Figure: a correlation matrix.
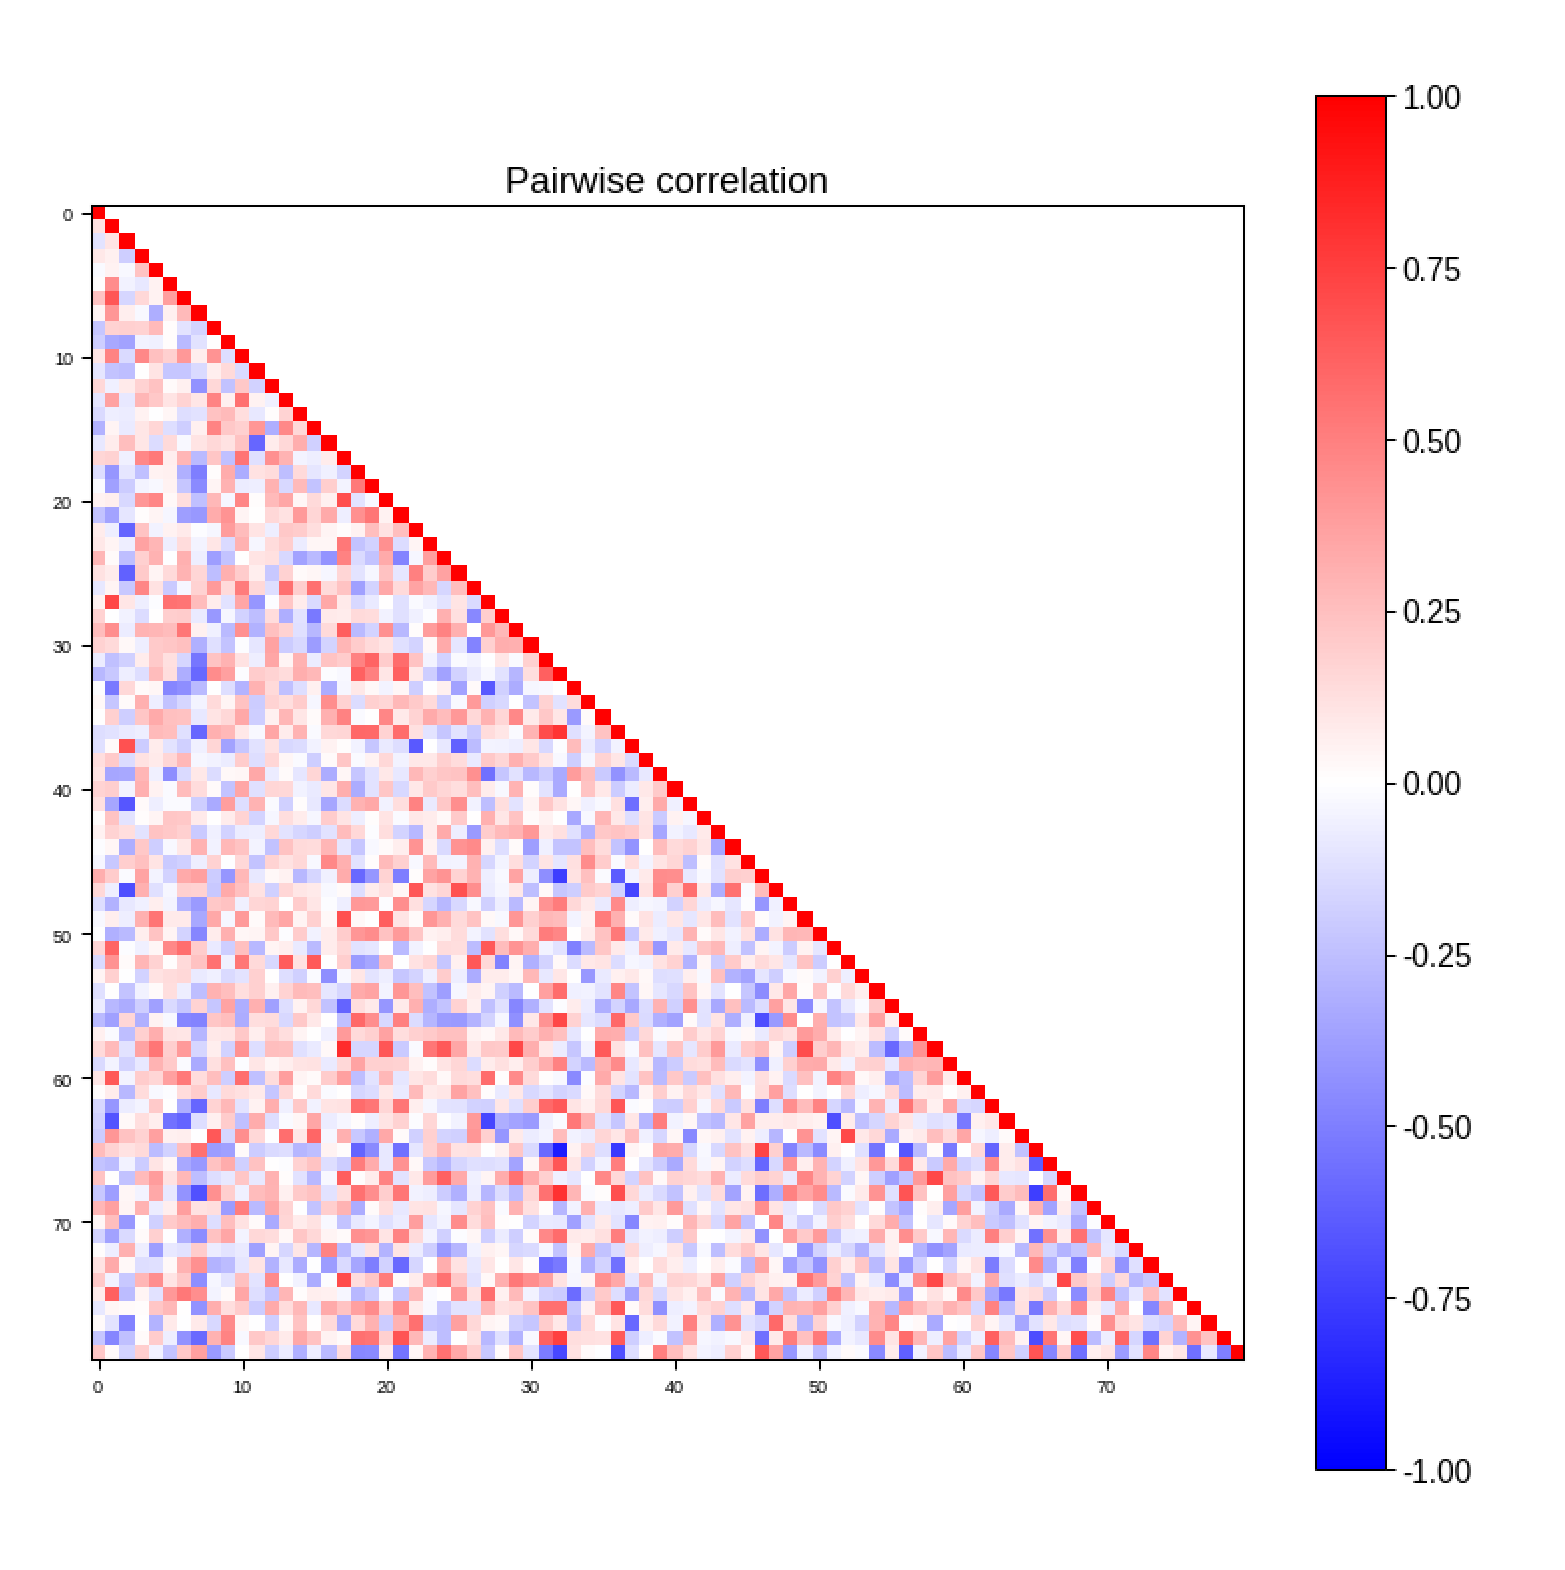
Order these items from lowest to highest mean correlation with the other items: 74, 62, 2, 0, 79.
2, 79, 0, 62, 74
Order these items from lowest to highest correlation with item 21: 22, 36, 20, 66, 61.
61, 20, 22, 66, 36
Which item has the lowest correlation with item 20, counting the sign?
55
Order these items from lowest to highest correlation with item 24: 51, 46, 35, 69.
69, 51, 35, 46
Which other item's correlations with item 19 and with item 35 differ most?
58
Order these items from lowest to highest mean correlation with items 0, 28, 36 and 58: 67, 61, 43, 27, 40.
61, 40, 27, 43, 67
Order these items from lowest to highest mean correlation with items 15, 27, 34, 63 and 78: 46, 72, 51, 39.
51, 46, 72, 39
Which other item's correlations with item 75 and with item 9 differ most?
1
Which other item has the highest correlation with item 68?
32
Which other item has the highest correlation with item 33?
63
